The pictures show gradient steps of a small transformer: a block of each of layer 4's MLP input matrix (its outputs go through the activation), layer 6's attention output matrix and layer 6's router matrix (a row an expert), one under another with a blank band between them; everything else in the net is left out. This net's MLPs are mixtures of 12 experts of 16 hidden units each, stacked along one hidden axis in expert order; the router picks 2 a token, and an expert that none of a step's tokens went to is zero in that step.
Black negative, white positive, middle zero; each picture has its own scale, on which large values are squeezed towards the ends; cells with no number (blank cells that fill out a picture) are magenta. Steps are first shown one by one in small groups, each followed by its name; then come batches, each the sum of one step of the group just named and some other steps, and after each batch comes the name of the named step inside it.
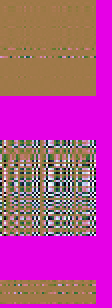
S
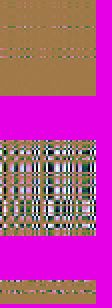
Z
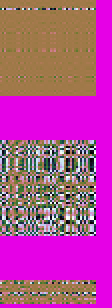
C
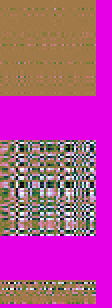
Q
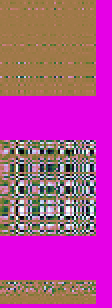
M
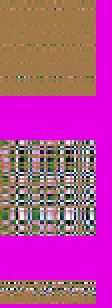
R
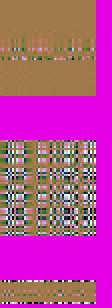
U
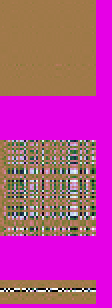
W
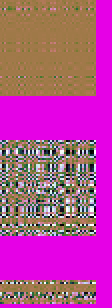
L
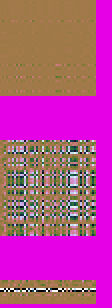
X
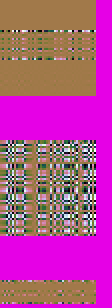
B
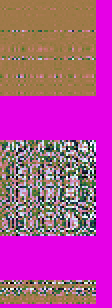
Q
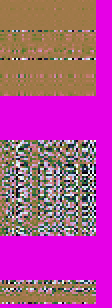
Q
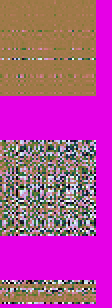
Q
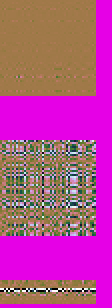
X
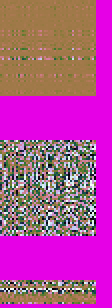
S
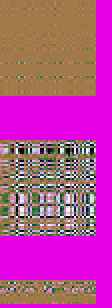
M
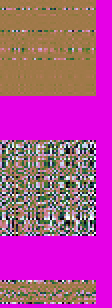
C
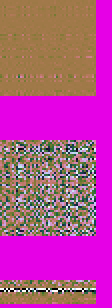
X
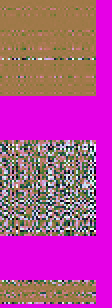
S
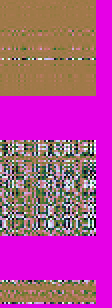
Z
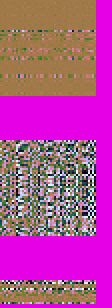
Q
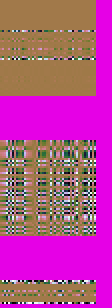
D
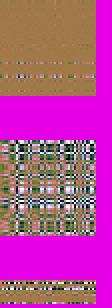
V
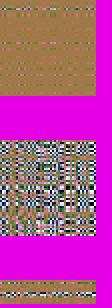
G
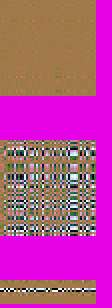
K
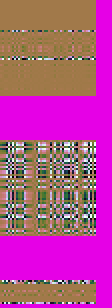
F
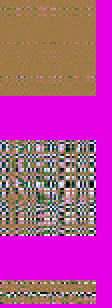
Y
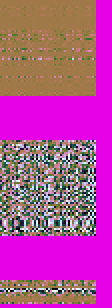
Y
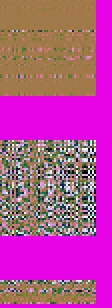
F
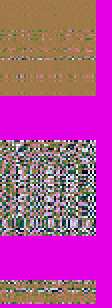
F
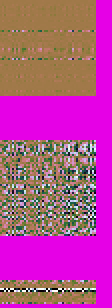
K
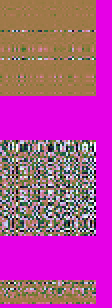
F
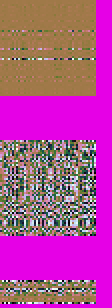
D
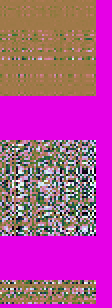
Y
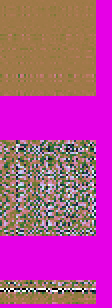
V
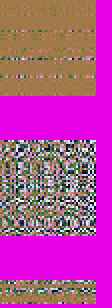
V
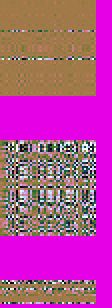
F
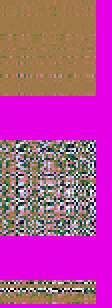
V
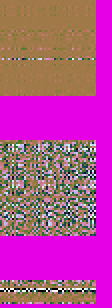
F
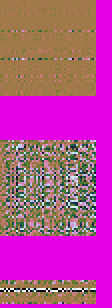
K
